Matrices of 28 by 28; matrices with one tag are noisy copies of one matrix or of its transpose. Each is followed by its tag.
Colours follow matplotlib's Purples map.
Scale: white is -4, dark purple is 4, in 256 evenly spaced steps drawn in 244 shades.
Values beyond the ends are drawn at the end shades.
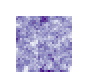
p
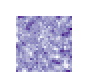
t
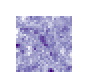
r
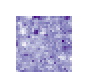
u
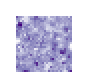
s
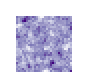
s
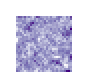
t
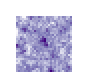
r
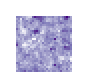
u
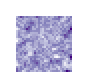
t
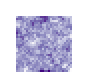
p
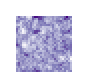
u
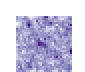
r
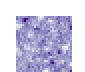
s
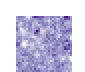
u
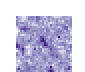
r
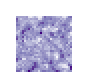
t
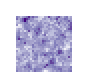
s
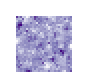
s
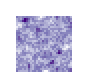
s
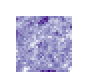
p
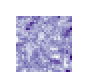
t
